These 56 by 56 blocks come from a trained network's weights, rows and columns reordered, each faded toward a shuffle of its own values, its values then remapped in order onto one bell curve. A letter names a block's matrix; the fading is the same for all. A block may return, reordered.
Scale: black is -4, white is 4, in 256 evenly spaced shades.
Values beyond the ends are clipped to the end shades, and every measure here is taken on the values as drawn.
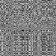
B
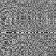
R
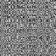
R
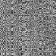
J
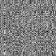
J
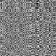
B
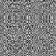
B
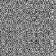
J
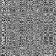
R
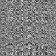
R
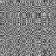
B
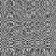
B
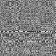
R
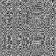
J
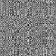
J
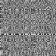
R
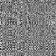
J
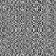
B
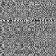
R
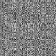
J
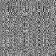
J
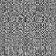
J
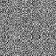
J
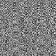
J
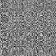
J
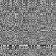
R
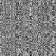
J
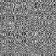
J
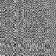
J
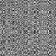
B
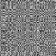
B
